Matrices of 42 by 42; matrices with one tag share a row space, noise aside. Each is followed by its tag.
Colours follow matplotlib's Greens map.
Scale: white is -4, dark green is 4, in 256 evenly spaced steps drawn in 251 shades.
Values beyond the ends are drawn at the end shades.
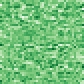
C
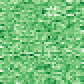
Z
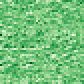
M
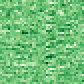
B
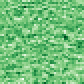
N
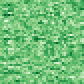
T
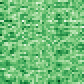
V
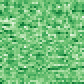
V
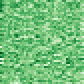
Z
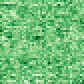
V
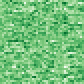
N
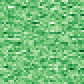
T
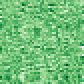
C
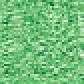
T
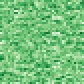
Z
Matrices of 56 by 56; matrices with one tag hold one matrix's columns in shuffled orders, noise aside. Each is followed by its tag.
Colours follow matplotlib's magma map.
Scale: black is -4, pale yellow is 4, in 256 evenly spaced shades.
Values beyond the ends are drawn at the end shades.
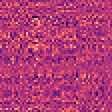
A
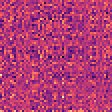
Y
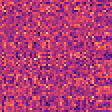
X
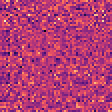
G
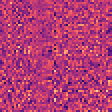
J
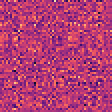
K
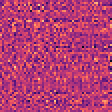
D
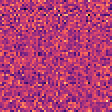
G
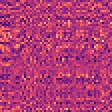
A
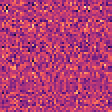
D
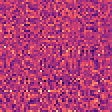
J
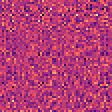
G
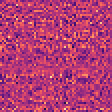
A
